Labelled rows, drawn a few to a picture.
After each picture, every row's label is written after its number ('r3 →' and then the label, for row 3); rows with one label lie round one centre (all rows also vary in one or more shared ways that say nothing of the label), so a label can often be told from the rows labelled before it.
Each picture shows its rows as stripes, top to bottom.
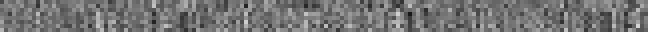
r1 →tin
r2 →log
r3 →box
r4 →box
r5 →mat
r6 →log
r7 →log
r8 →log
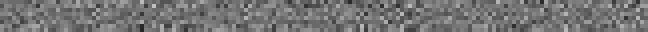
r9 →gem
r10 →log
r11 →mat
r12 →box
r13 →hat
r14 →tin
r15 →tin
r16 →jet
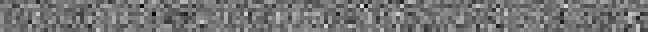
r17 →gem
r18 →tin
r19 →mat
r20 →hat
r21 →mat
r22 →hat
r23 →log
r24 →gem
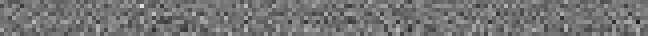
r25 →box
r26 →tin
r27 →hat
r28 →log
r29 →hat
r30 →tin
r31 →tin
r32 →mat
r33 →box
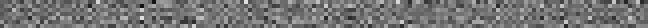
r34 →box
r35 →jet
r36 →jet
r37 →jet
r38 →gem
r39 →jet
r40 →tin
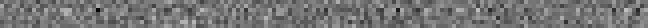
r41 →jet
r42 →log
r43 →hat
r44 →jet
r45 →hat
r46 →box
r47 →mat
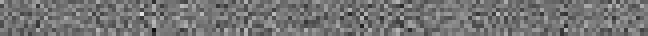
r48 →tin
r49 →tin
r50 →jet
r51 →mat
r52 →jet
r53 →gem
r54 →mat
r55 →box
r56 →gem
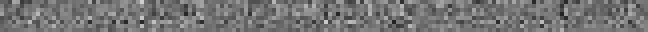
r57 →jet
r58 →jet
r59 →box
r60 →tin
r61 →tin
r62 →jet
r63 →gem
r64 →jet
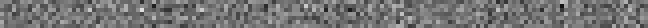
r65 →box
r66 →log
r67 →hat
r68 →mat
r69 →mat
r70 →log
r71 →log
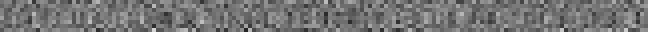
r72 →mat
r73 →log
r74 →jet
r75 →tin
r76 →log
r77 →hat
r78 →tin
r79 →hat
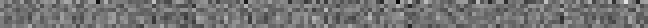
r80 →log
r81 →hat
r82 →box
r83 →log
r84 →jet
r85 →gem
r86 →hat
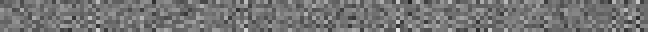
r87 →tin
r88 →jet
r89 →mat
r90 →log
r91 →jet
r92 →log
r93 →log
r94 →mat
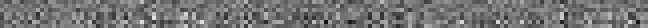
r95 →gem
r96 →gem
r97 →jet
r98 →hat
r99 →box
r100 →jet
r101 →hat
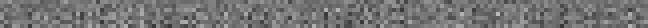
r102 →log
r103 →log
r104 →mat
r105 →mat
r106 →jet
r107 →mat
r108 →hat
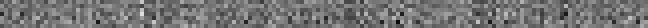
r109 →box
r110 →hat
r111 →mat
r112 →tin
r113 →tin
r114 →gem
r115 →box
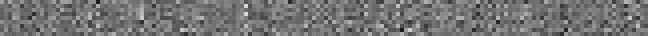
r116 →log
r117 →mat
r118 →tin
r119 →mat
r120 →jet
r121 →log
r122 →gem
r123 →gem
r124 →mat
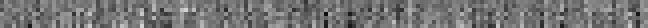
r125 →gem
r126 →gem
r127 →box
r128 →mat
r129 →gem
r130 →box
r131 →mat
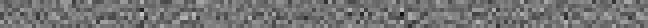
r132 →jet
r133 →jet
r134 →hat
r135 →gem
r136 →hat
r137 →log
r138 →hat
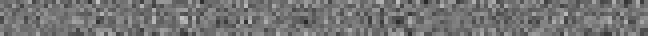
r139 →gem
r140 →log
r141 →box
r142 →log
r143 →hat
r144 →hat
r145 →log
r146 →jet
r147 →log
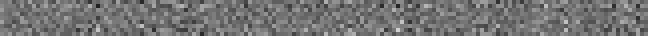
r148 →jet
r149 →hat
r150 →log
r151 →log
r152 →jet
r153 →mat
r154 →box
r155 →gem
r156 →log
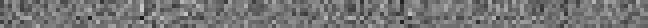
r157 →box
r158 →gem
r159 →tin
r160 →mat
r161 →gem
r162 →gem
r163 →hat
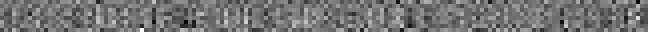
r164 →mat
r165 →hat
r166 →hat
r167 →jet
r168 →gem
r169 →gem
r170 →hat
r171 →box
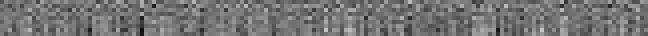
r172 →jet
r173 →tin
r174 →tin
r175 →log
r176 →box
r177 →gem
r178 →jet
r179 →jet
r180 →gem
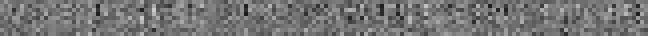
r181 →box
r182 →log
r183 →log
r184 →jet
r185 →gem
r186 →jet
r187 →tin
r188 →hat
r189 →tin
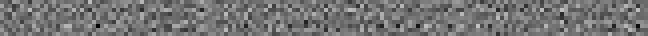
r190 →hat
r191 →gem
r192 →box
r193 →hat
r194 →mat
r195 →tin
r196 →jet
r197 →hat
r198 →gem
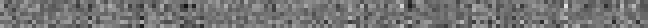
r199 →box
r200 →hat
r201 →tin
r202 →gem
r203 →gem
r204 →gem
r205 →mat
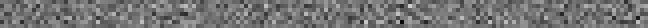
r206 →box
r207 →gem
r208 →mat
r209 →log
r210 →jet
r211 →gem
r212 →mat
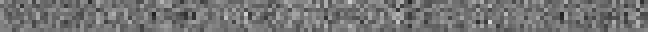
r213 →mat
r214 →jet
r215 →hat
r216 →hat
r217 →gem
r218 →log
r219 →box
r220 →box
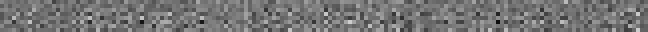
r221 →box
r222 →tin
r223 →tin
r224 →jet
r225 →hat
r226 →box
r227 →gem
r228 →hat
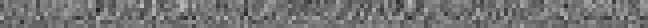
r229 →gem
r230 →box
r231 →hat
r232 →jet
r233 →jet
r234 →box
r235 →gem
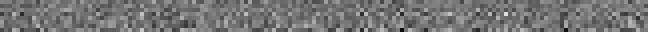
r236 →log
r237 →hat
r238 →hat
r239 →tin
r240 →box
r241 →jet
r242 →hat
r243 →gem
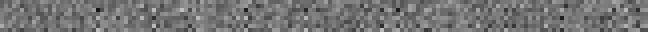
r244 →hat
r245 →jet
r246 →box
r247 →jet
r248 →log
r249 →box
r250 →log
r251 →gem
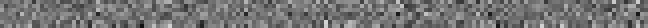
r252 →mat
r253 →jet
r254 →log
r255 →hat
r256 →tin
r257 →log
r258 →jet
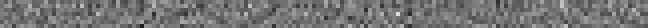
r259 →jet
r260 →box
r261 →tin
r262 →gem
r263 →gem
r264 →box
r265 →jet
